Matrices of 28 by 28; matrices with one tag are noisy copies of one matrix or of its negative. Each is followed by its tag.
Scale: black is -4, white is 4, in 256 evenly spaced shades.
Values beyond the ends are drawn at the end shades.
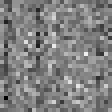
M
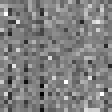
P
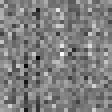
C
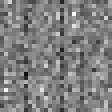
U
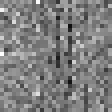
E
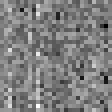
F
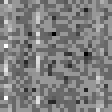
M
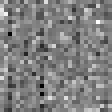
P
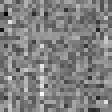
P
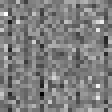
P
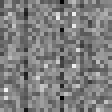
U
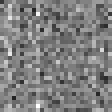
F
